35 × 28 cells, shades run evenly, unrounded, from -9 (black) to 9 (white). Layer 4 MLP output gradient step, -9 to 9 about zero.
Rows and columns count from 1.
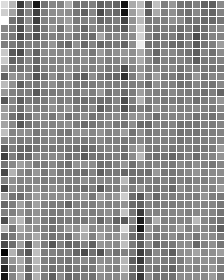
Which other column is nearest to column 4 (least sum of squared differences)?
12
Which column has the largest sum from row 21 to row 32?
16
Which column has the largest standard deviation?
1
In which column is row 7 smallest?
3
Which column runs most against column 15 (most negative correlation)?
20
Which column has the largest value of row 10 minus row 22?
18
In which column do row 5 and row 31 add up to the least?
25
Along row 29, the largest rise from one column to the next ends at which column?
19
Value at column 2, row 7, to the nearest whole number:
-3
